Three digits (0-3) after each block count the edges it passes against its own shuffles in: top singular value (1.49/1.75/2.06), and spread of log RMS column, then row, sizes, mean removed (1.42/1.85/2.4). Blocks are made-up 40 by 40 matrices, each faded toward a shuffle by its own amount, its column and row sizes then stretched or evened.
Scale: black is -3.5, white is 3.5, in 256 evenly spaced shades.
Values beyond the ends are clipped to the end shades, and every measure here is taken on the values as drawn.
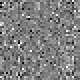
2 1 0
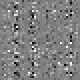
1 3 1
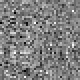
2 1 1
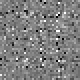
0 2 2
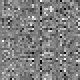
2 3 1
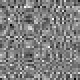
3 0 2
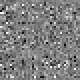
1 2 2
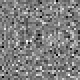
2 1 0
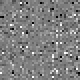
0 2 1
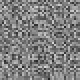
3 1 1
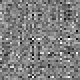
2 2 2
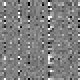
3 3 1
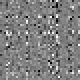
2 3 1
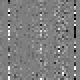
2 3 0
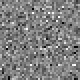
0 0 1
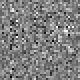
0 2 0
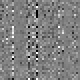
3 3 1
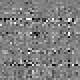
2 1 3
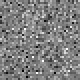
0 0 1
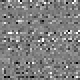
0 1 3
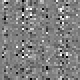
1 3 2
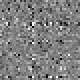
2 2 2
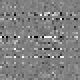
3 2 3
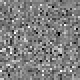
0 0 1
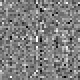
1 2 1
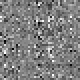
0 3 1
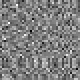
3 0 0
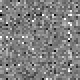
0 2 1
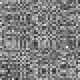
3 1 0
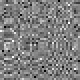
3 0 0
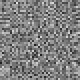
2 0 0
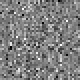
1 1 0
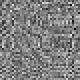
3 2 0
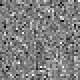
0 0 0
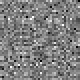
2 0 1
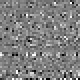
2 1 3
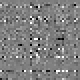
2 2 3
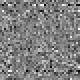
1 1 2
